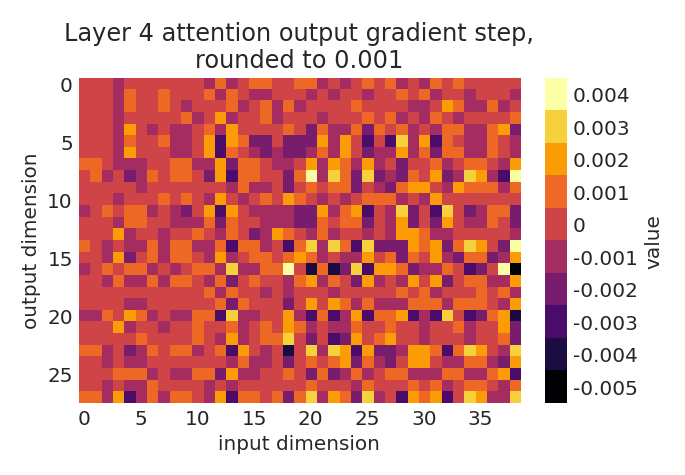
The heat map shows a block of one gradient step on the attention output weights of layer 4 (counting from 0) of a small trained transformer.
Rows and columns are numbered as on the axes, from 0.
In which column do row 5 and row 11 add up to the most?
28
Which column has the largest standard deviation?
38
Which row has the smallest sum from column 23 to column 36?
20
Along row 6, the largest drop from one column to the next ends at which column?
12
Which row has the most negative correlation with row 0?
5
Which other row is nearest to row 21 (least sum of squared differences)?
22
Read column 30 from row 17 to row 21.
0 0.001 0.001 -0.001 -0.001
